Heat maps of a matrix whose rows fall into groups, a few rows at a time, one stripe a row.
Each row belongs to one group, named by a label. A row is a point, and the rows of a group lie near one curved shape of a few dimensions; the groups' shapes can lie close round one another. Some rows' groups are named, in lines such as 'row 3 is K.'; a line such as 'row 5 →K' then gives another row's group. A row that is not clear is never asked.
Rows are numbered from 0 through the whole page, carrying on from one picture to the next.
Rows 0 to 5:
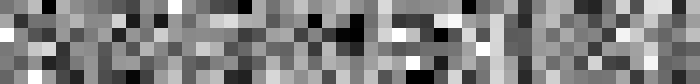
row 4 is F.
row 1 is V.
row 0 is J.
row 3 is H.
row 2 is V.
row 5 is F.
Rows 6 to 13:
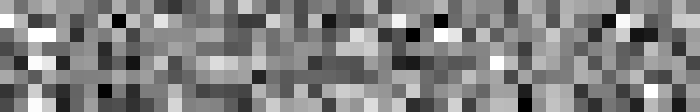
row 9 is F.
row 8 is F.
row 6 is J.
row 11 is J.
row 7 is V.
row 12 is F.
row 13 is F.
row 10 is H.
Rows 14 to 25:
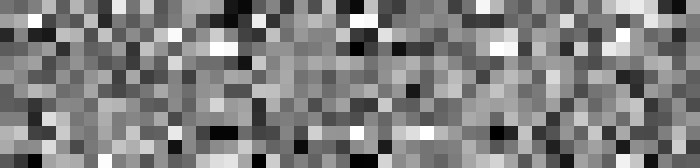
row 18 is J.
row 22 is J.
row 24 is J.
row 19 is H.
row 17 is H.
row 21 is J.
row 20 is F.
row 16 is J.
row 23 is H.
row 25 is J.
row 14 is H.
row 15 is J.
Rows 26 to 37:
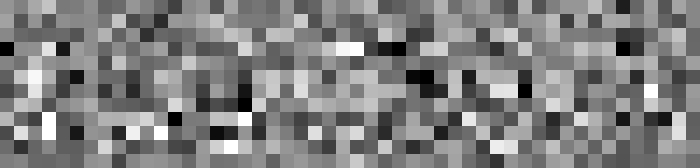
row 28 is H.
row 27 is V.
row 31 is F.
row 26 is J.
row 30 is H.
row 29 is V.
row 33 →J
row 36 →H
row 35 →V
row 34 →J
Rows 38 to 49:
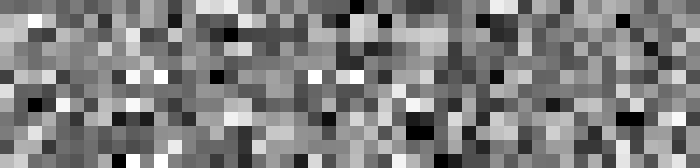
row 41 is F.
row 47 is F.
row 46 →H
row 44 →V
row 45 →F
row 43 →V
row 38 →H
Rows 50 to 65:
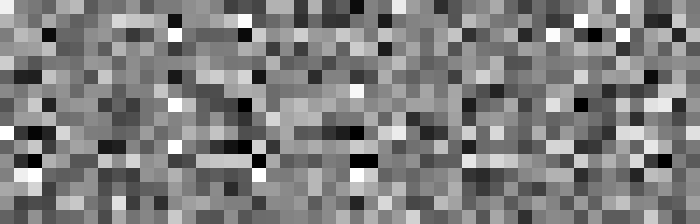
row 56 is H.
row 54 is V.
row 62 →J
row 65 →F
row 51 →J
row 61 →J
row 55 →J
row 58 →F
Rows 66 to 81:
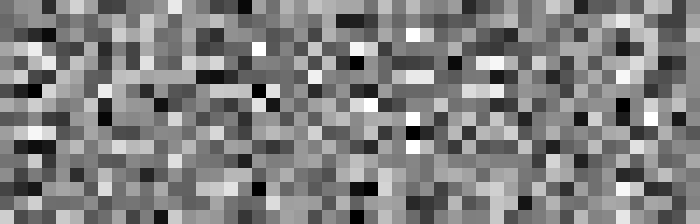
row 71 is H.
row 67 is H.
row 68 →F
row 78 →H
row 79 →J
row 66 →J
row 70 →H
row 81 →V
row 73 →J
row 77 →J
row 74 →F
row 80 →F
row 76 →F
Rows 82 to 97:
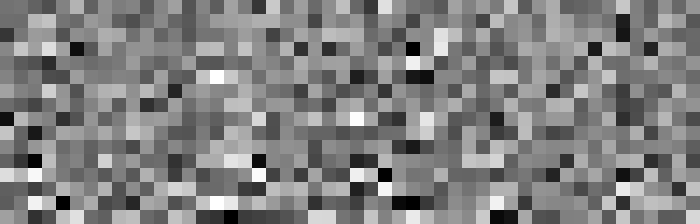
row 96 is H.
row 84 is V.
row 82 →J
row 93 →J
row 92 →H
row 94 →J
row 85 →F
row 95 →J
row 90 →V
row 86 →F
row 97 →H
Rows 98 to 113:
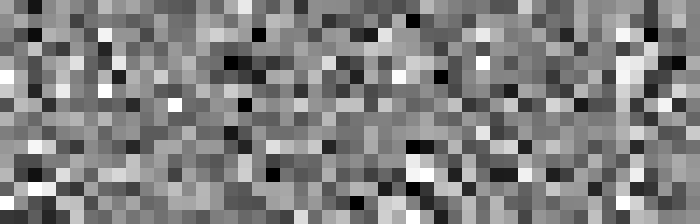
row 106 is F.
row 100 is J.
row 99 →F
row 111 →F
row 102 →H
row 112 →V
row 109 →F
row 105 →J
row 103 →V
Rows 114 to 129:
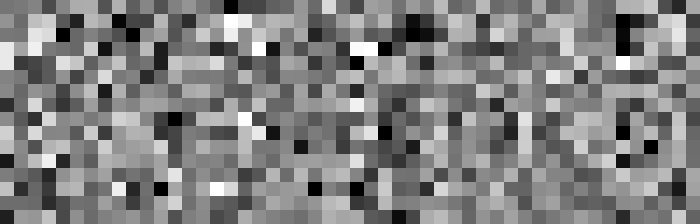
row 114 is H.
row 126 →J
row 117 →J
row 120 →H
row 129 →V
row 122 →J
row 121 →V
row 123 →J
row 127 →V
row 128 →J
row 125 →V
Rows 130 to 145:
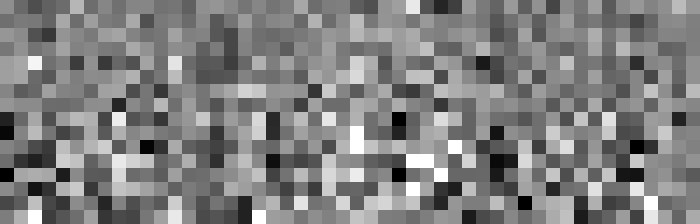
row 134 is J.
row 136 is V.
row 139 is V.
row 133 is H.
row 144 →F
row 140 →H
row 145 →J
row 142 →V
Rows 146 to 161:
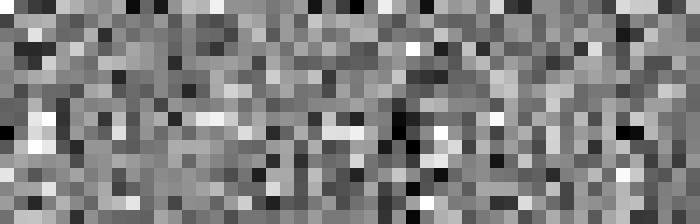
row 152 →H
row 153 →V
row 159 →F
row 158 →V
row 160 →F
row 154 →H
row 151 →F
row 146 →V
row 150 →J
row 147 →V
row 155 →V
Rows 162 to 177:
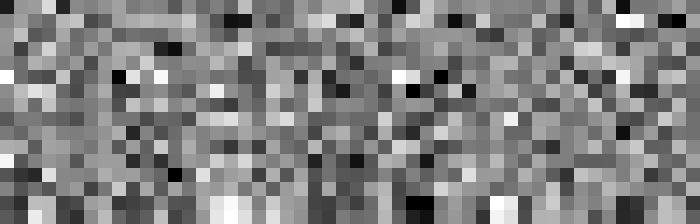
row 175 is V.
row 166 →H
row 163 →H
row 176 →H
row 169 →V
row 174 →J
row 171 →V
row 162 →V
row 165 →J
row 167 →V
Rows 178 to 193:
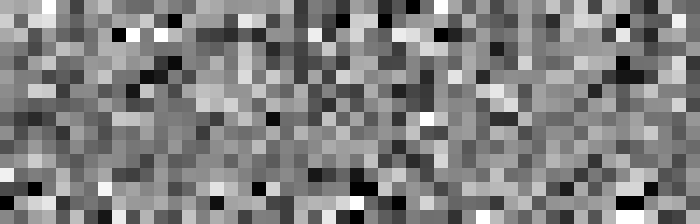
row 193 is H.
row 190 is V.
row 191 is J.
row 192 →V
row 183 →H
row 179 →J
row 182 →J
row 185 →H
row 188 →V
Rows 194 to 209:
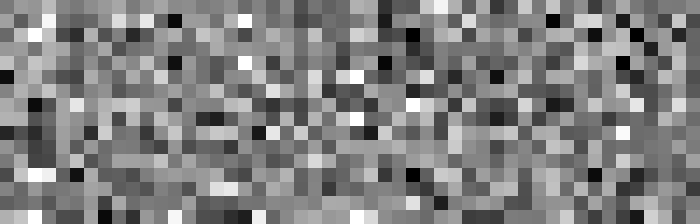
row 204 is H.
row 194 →F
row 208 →F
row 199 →V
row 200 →F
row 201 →F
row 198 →J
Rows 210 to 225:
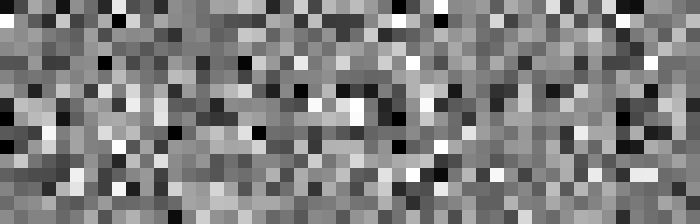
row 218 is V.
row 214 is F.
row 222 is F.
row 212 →J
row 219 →J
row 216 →F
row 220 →V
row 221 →V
